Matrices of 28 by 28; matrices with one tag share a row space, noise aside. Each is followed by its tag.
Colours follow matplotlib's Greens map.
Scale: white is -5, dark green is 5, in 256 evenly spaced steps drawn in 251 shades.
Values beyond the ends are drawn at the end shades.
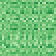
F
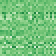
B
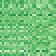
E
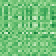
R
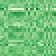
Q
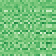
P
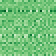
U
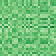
R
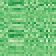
Q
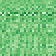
F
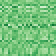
R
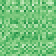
F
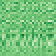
F
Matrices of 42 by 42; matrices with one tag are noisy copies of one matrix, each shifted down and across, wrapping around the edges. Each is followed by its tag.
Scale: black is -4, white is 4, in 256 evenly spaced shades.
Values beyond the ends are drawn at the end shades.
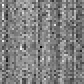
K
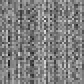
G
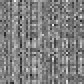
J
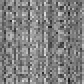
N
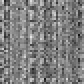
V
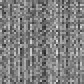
G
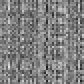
J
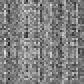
K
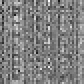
J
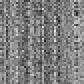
K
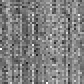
K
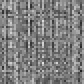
J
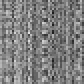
N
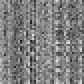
V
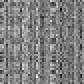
N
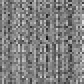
G
